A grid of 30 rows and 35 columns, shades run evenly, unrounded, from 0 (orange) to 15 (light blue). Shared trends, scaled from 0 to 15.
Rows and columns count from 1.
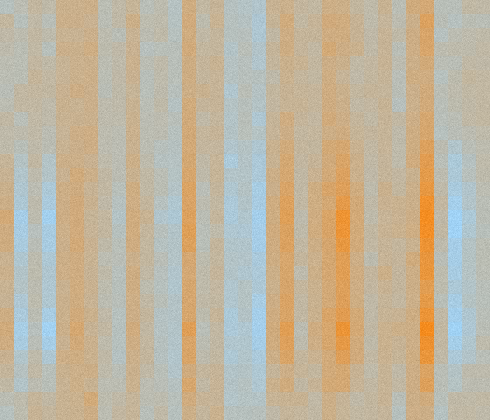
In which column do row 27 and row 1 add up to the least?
31
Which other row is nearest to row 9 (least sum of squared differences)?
3
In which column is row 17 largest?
33
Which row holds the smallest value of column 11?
16
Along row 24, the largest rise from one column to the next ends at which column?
32
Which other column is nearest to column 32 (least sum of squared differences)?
8
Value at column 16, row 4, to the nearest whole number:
9
